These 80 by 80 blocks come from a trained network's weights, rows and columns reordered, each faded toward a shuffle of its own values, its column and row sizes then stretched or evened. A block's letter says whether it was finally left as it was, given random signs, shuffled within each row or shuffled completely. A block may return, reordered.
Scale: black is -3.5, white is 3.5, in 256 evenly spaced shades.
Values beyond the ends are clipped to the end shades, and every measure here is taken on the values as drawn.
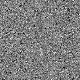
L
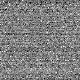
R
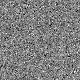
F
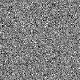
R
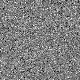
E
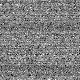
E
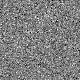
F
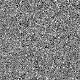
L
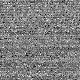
E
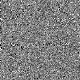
R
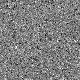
F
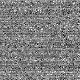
R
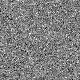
F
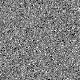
E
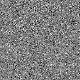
L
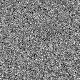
F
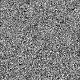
E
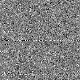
L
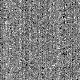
R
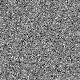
F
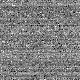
E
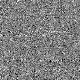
L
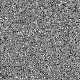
E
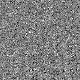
L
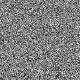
L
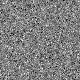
F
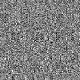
R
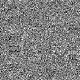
R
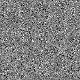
L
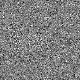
L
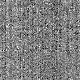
R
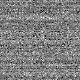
R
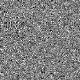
R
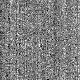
R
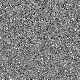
E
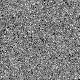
F
